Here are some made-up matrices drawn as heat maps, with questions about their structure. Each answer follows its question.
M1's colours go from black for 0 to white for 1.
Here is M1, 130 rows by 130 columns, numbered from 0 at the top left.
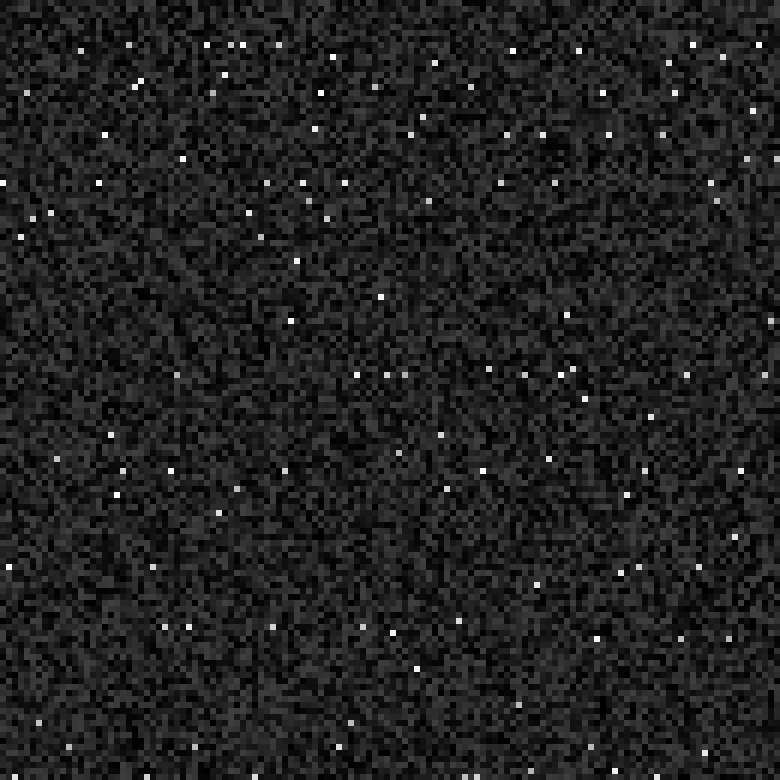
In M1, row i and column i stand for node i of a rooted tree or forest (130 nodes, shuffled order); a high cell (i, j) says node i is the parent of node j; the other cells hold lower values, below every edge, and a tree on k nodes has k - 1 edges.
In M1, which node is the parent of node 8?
35
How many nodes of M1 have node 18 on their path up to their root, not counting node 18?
3
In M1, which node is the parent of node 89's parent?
66
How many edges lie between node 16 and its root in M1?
2
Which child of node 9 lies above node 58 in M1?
120
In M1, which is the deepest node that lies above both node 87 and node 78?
14
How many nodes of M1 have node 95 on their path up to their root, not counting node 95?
8
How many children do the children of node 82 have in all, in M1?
5
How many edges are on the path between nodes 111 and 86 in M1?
6
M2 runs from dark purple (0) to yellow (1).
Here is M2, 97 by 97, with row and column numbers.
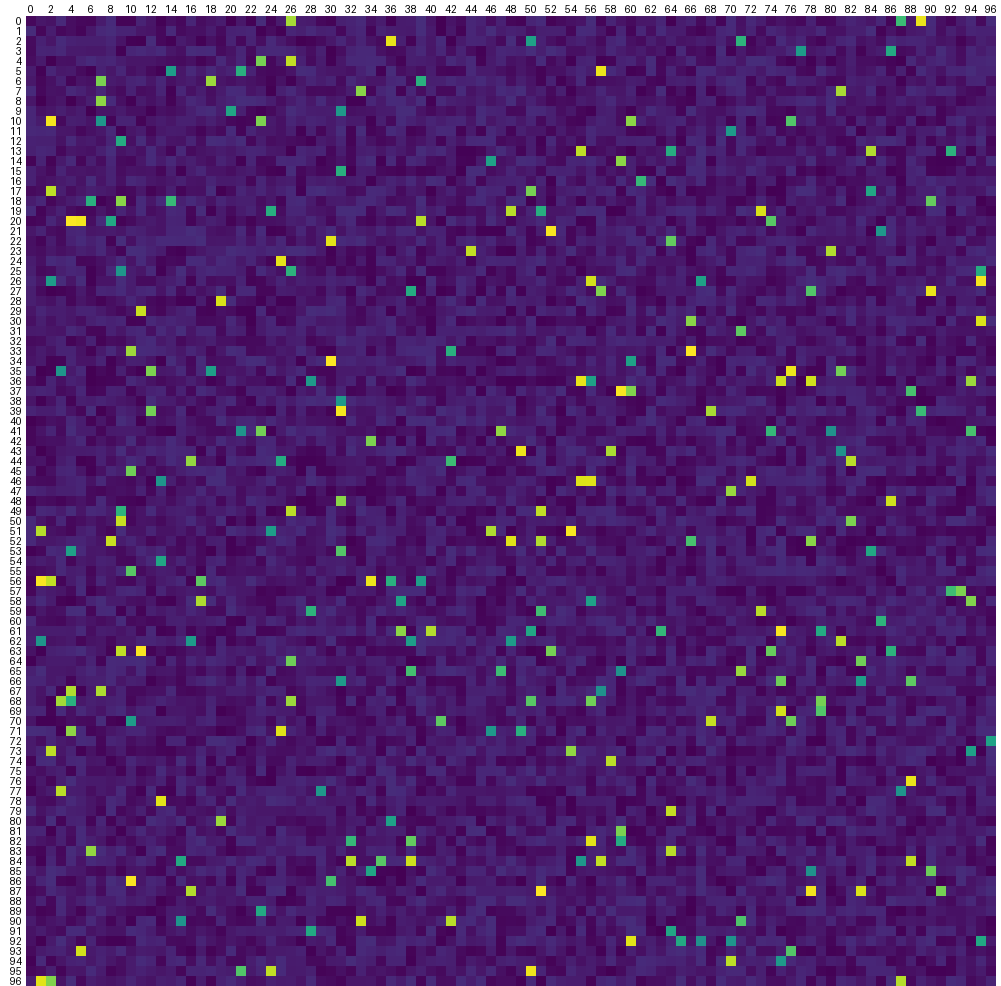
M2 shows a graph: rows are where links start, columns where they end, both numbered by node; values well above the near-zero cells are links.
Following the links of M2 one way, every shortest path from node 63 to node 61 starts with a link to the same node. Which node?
node 86
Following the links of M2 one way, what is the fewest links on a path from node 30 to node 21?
2
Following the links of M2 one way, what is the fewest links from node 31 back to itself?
4
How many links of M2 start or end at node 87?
8
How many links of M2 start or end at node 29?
2
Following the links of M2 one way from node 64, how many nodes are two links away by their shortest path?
5
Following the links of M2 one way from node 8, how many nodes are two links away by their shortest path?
2
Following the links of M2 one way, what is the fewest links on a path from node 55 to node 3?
7
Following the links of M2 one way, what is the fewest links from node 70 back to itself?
3
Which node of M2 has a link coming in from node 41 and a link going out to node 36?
node 80
